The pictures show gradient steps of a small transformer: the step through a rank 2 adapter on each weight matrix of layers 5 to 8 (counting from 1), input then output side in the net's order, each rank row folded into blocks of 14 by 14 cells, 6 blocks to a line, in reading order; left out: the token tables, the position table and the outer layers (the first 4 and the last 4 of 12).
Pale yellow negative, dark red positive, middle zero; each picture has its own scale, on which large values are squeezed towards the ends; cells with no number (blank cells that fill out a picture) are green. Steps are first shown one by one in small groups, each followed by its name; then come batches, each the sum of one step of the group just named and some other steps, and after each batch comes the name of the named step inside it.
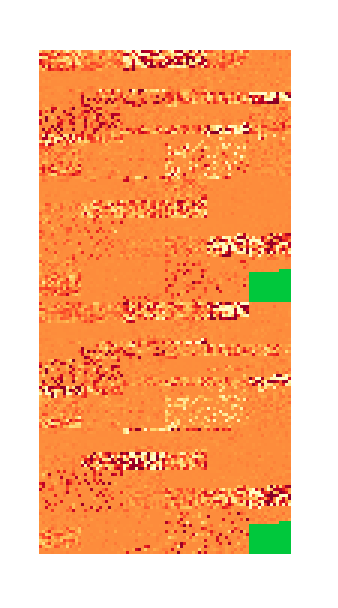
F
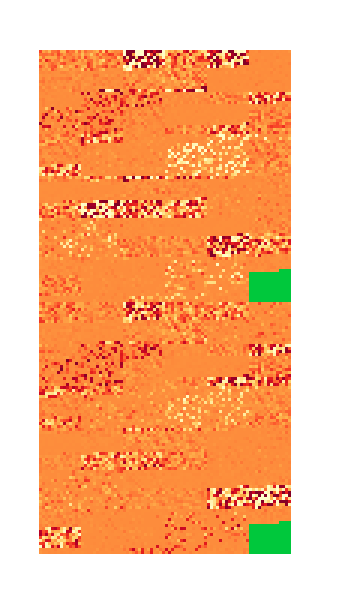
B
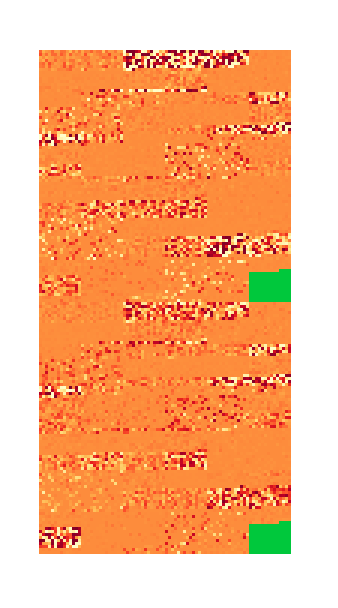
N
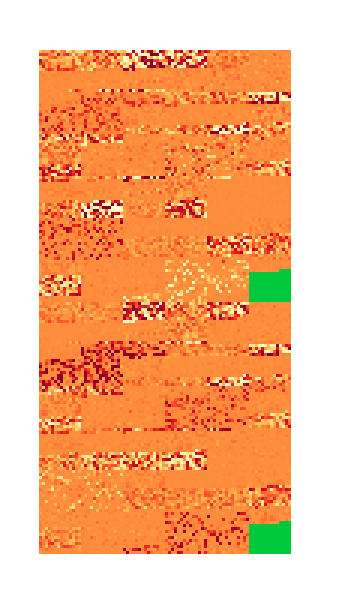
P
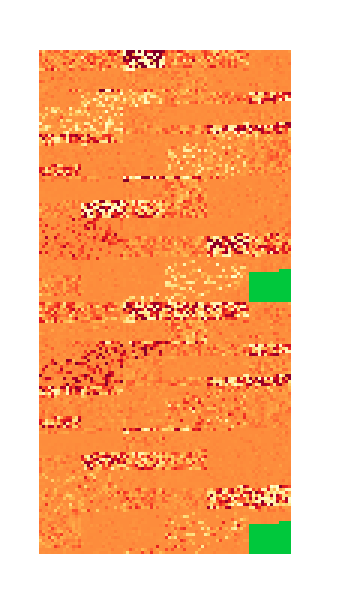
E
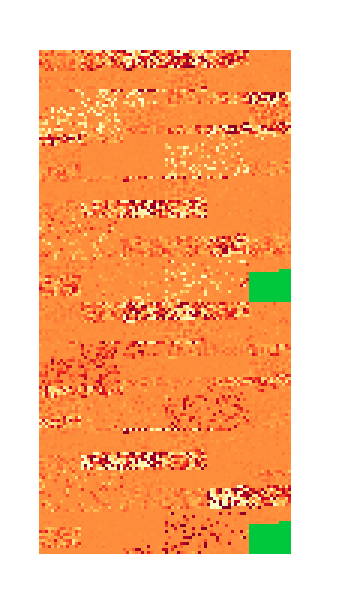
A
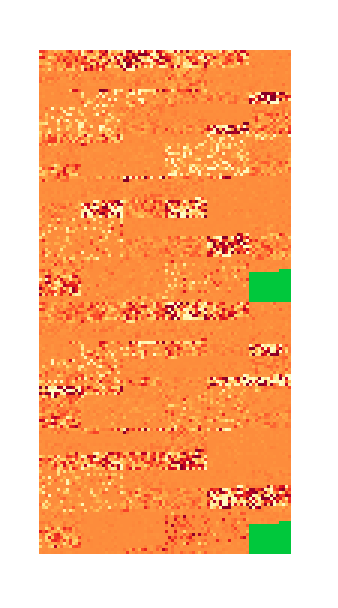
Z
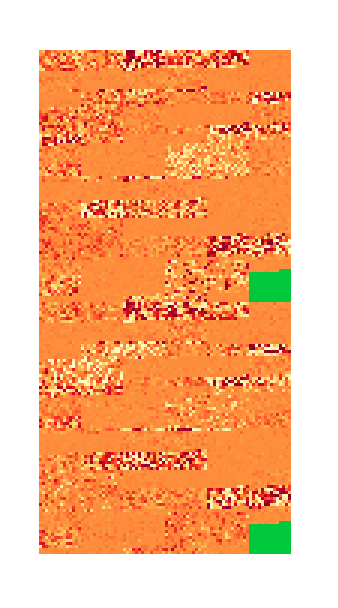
Z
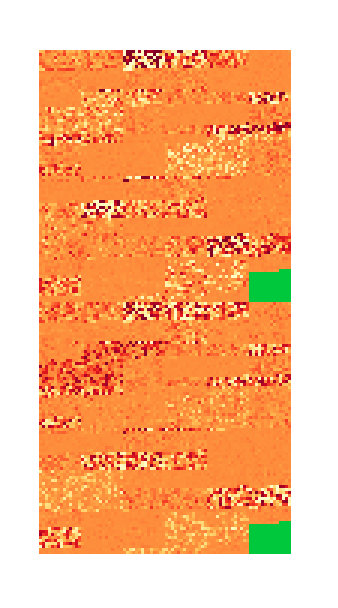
E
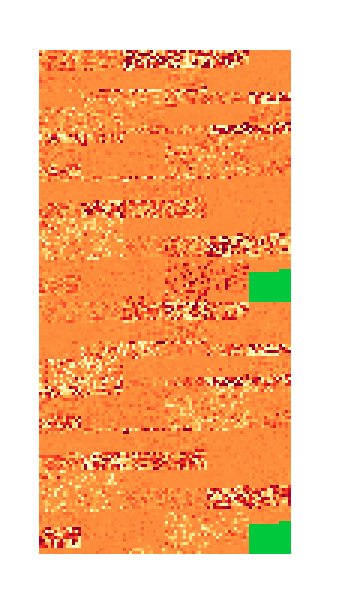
N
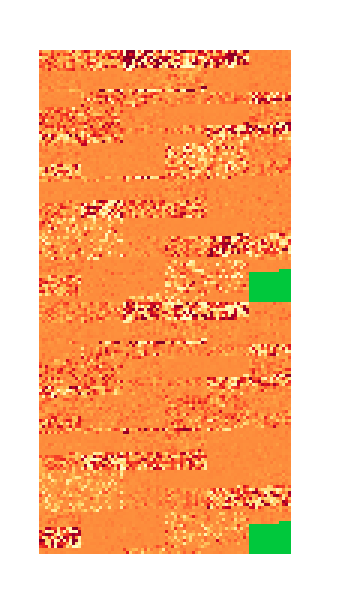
N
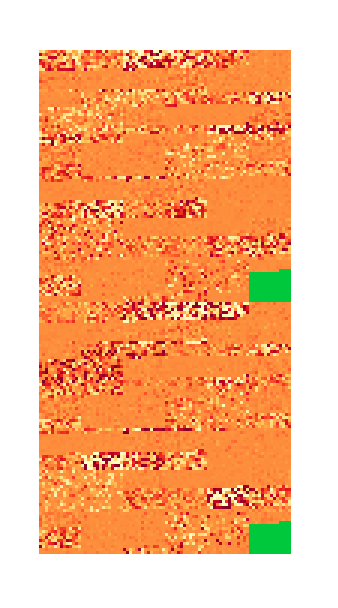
P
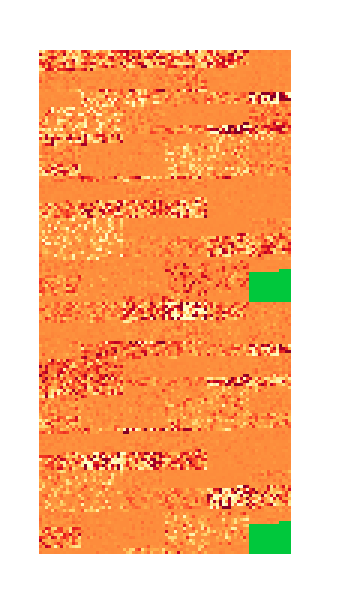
A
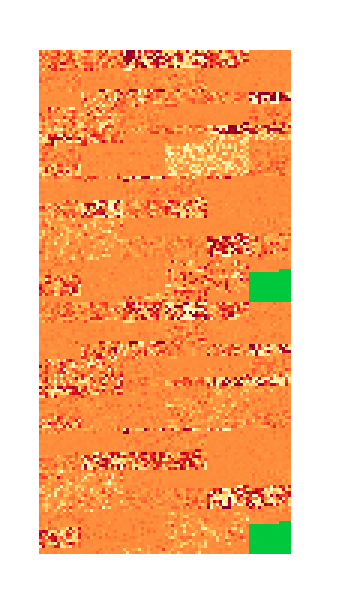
Z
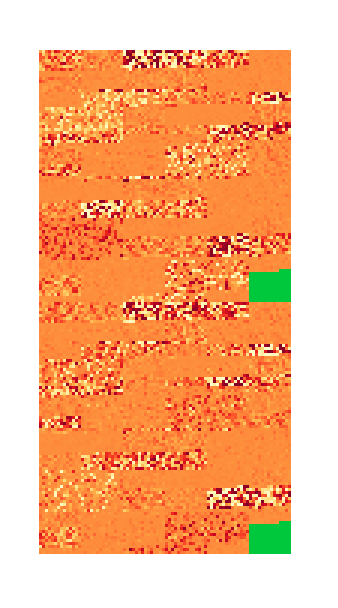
E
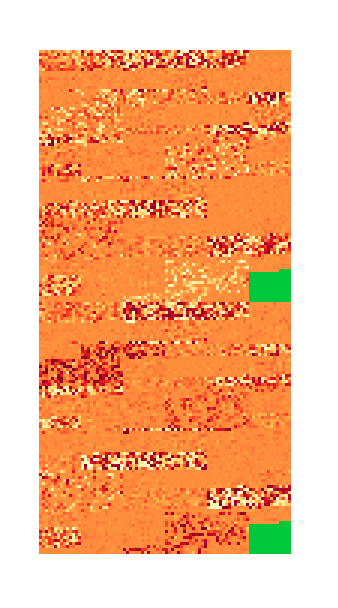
A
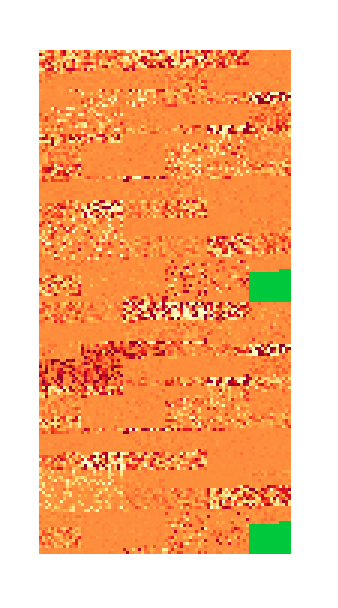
P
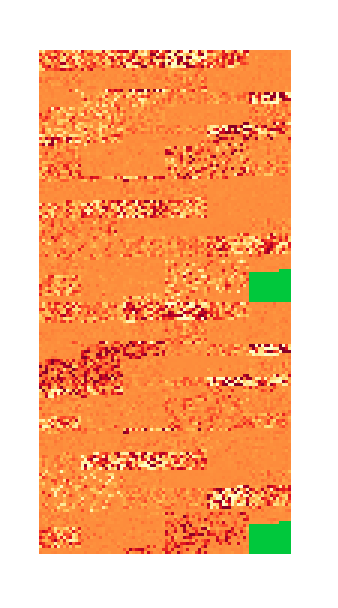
A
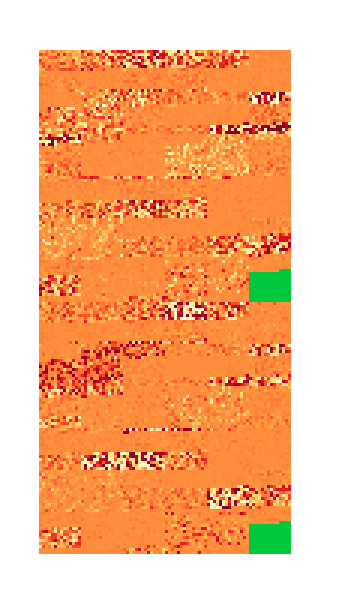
A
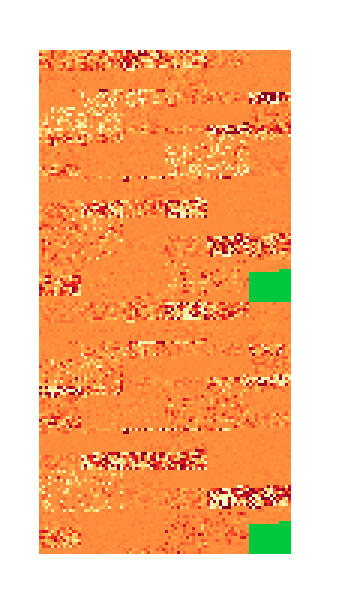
Z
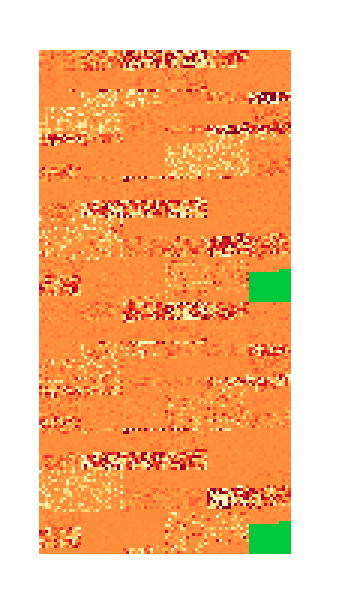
Z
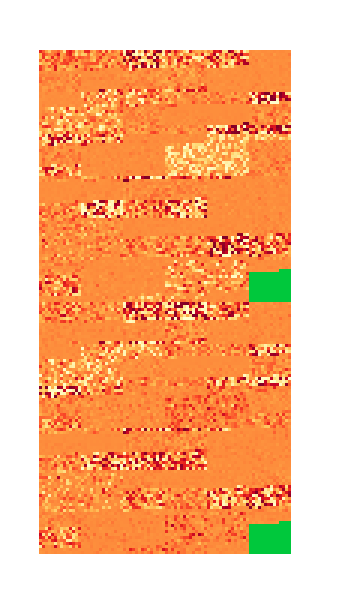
Z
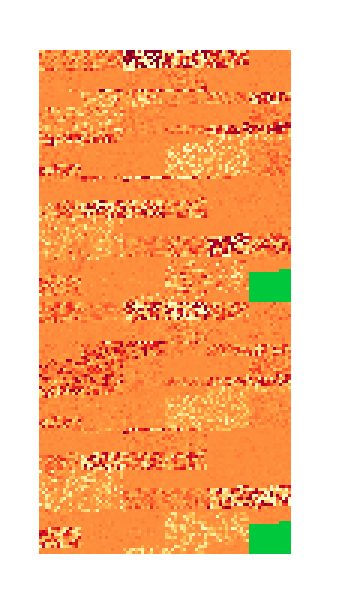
E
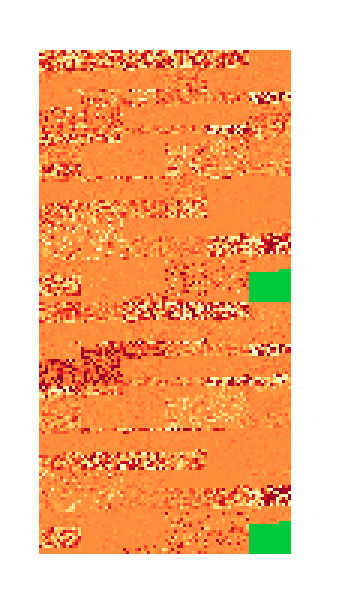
F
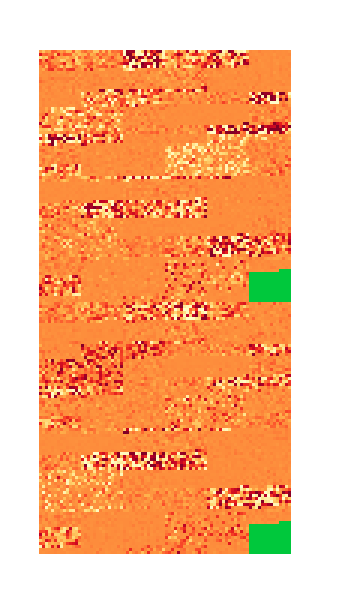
B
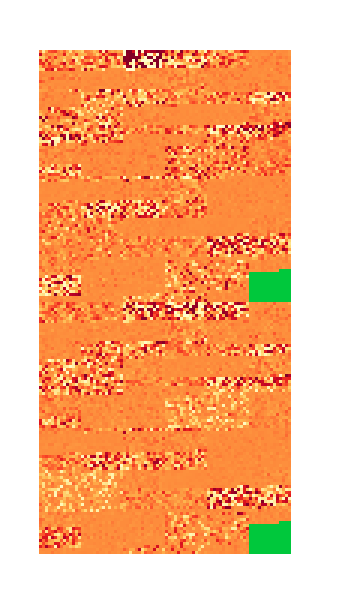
E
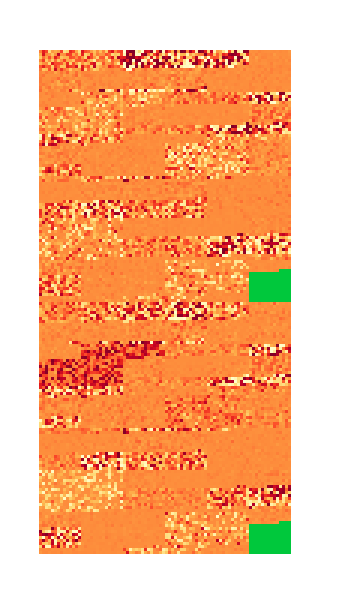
N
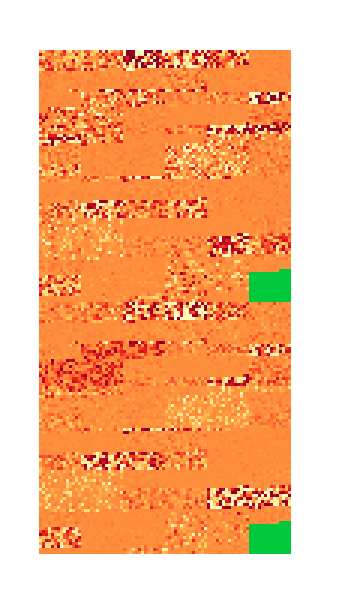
B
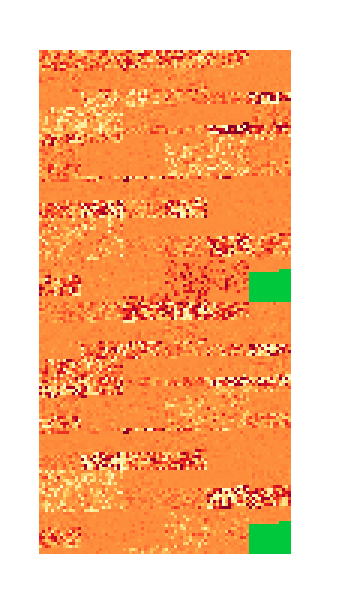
Z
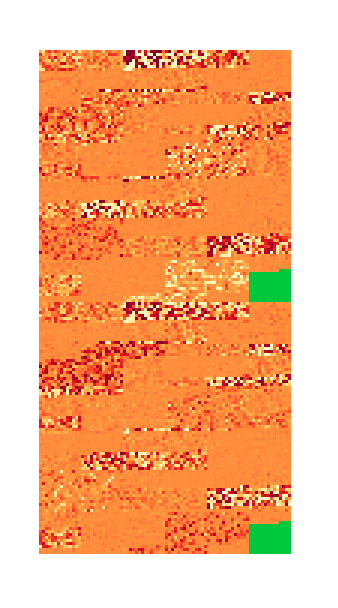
E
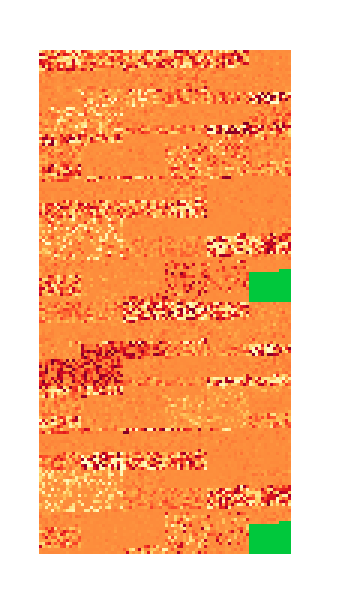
F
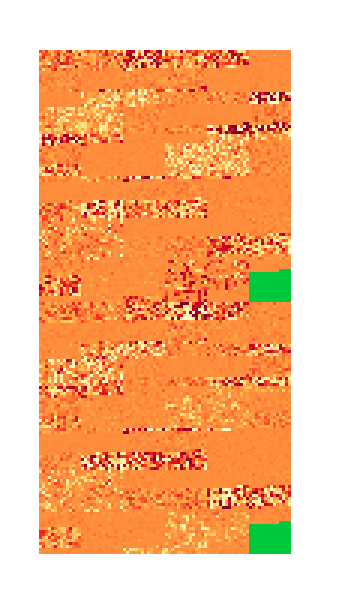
Z
